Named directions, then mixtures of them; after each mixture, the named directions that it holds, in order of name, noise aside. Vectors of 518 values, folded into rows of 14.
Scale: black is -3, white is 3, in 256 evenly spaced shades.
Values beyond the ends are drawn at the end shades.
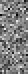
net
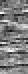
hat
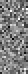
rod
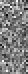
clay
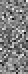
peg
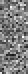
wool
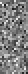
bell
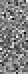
peg.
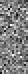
net, rod.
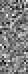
bell, clay.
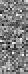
hat, net, peg.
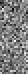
clay, peg, rod.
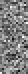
wool.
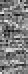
hat, wool.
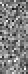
bell.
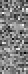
hat, rod.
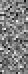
net, peg.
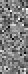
rod.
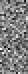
net, peg.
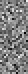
peg.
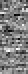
hat, rod, wool.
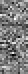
hat, net, wool.
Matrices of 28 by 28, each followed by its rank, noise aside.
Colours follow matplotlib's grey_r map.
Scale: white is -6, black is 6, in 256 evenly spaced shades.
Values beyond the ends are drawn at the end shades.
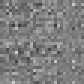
six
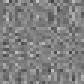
four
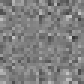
three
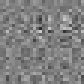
three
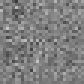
six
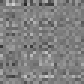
three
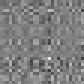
three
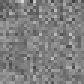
five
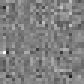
five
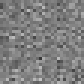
four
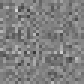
five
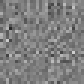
four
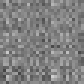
three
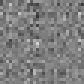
four
